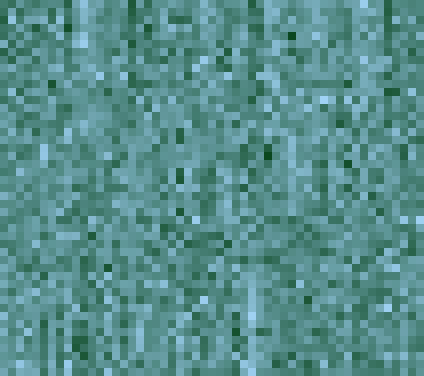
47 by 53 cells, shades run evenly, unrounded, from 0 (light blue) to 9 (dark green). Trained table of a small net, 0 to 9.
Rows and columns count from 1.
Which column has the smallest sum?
46
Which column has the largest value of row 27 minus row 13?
41
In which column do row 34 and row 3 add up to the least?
50
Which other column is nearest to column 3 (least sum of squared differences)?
7
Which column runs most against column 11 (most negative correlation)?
17
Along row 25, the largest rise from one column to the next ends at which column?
47
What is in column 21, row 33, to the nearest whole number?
5
